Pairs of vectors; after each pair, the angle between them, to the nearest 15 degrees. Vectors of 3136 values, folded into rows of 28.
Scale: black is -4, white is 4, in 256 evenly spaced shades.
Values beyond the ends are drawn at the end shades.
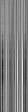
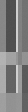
90 degrees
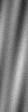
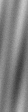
165 degrees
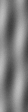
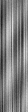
135 degrees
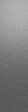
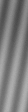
120 degrees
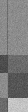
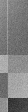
165 degrees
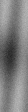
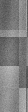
90 degrees
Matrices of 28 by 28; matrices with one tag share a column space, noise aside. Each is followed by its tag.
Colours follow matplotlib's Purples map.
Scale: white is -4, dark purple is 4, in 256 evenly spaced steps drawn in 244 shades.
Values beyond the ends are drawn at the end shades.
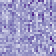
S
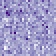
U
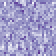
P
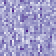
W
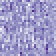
W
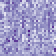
S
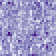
P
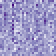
S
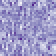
P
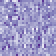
W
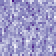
W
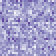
U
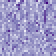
S
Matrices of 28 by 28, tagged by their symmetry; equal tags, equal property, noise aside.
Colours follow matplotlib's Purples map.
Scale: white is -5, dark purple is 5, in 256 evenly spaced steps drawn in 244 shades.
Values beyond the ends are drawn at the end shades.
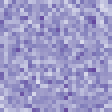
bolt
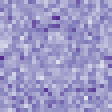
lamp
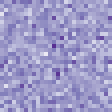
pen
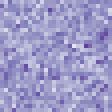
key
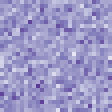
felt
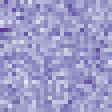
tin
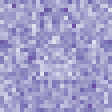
lamp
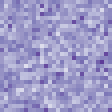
bolt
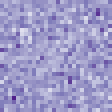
key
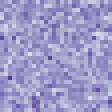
pen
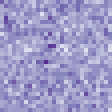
tin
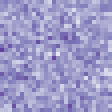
pen
